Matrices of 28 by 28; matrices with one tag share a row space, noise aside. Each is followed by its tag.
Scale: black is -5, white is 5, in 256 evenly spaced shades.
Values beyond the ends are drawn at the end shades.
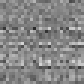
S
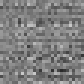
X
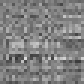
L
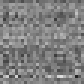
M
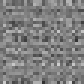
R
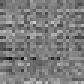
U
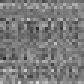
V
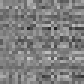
X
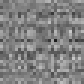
X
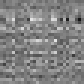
U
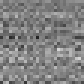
M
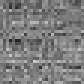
L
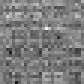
L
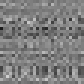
V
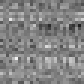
S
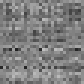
L
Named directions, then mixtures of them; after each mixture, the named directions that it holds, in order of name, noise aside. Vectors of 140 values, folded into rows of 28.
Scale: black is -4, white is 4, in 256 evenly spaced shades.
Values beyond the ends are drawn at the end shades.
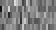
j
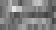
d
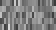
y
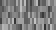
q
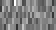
j, y.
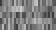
d, q, y.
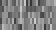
q.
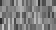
q, y.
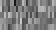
j, y.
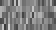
y.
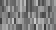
q.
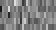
j.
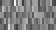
j, y.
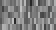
q.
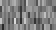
j, q, y.
